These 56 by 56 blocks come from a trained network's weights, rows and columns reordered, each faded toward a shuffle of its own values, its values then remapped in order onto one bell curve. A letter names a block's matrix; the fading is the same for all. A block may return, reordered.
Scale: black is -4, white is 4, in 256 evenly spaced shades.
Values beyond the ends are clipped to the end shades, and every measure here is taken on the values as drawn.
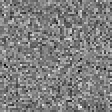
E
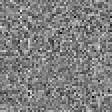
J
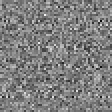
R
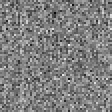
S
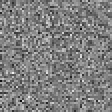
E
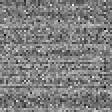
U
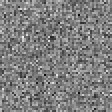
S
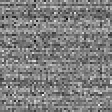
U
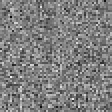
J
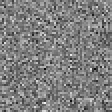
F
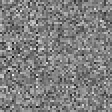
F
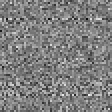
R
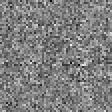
S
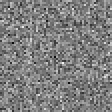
S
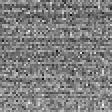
U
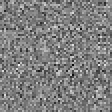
J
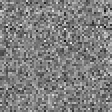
F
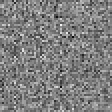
J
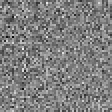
F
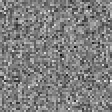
S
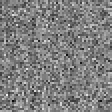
S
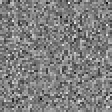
F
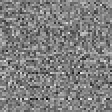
R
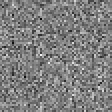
E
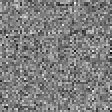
E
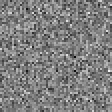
S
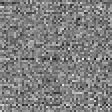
R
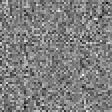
E
